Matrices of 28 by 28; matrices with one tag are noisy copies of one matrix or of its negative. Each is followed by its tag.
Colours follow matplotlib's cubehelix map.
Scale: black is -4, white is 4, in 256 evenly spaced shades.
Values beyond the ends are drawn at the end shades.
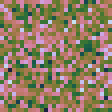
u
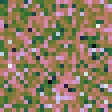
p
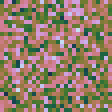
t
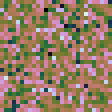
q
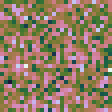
u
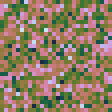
p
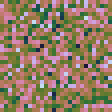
t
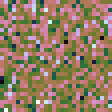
q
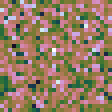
q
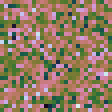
p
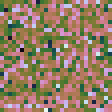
u
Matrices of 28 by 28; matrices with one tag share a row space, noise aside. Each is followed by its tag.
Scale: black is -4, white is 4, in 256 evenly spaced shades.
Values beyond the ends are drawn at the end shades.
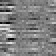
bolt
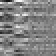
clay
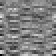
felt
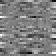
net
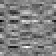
felt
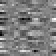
net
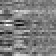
clay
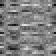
felt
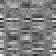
felt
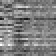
clay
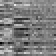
clay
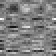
felt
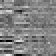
clay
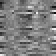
net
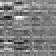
clay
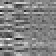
clay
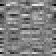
felt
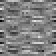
felt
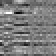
clay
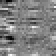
bolt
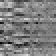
clay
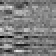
clay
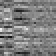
clay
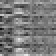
clay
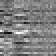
clay
